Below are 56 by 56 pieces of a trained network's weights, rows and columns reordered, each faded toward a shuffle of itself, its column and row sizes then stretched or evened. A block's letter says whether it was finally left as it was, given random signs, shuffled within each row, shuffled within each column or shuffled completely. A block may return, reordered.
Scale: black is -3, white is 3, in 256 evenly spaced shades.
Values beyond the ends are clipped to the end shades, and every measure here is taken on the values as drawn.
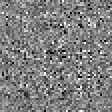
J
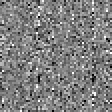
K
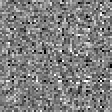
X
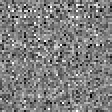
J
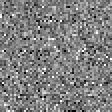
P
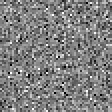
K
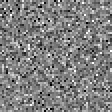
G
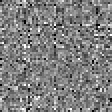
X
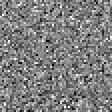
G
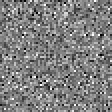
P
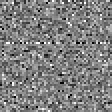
P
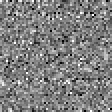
P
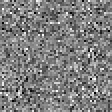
J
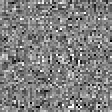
X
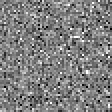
K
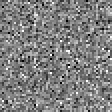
K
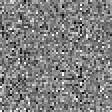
K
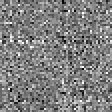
X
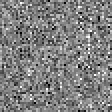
K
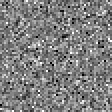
G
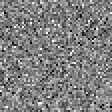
G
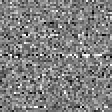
P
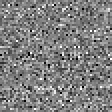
P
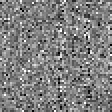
K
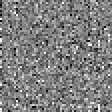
K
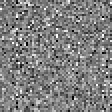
K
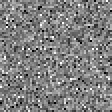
G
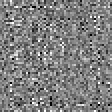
X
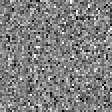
K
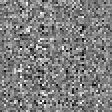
J
